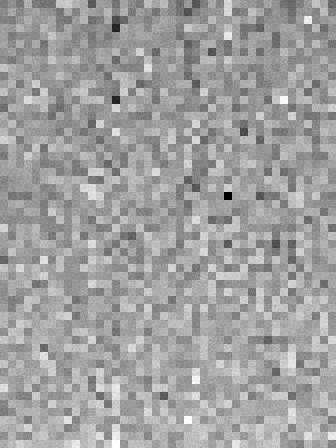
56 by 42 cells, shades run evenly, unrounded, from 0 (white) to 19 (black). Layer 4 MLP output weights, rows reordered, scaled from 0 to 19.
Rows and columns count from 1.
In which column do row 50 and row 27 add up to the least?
15
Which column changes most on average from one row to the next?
29
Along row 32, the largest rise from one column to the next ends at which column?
27
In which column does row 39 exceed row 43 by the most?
18
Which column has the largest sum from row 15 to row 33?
23
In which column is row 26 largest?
24
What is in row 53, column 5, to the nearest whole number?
6
